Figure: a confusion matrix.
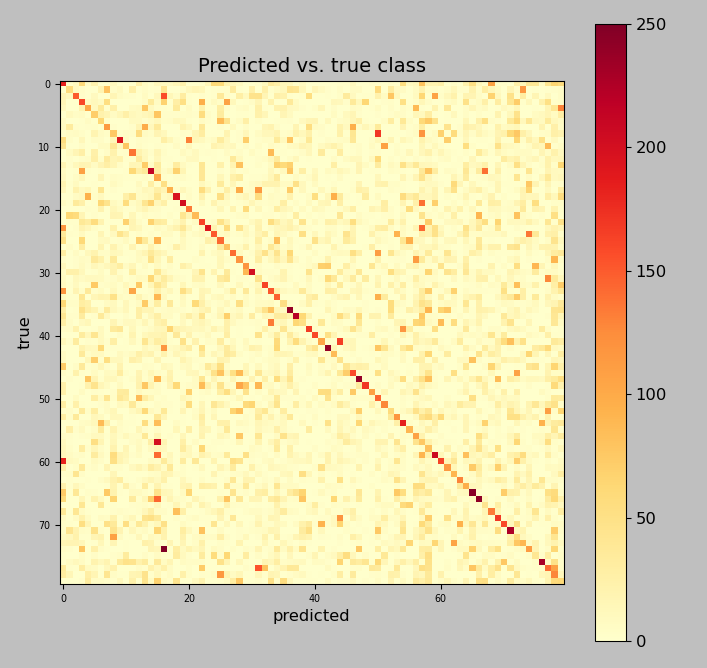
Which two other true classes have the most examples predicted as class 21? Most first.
35, 60
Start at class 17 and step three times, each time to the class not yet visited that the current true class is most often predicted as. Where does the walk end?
78
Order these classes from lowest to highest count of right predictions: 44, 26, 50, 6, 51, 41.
44, 6, 26, 41, 51, 50
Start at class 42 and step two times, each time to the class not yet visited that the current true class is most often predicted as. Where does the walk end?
74
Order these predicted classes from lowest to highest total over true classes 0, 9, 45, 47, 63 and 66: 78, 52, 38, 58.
52, 38, 58, 78
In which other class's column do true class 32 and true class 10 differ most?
51
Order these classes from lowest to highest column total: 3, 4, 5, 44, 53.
4, 53, 5, 44, 3
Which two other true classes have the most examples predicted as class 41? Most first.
70, 29
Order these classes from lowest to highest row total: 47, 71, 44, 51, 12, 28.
12, 44, 28, 51, 71, 47
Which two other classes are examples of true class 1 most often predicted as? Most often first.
73, 7
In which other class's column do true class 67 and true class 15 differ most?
55
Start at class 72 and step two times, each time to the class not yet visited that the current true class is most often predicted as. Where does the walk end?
50
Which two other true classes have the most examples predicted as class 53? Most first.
24, 65
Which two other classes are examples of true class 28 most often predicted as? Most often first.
56, 78
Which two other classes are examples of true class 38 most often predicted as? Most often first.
33, 60
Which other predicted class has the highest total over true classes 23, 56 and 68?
57
